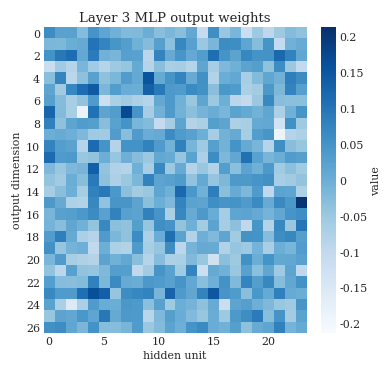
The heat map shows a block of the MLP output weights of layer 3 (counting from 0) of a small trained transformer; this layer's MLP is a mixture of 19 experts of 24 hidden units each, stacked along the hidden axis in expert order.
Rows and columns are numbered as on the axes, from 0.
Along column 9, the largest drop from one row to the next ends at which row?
6
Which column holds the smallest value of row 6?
5
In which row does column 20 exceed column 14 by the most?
21
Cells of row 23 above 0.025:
17
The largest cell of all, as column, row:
23, 15
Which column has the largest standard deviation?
4
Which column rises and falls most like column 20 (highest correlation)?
16
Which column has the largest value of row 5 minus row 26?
9
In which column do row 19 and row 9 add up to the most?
11
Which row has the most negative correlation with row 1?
19
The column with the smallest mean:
3
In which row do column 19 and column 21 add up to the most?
2
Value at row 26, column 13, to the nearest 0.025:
0.05
